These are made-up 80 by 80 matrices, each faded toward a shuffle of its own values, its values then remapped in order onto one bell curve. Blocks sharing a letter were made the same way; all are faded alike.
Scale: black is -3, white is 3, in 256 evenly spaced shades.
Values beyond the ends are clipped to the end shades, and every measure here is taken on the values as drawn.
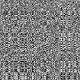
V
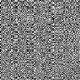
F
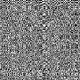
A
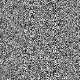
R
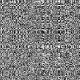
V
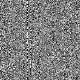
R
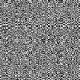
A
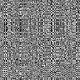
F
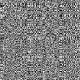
A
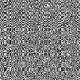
F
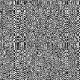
F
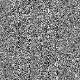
R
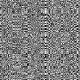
F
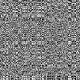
V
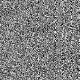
R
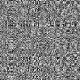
V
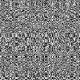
V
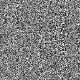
R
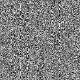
R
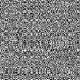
A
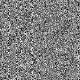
R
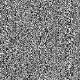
R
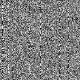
R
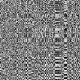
F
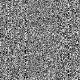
R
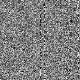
R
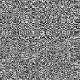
A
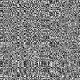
V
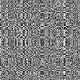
F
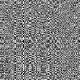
F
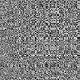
A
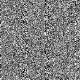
R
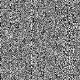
R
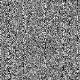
R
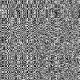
F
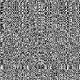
V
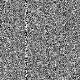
R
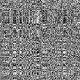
V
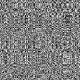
A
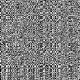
V
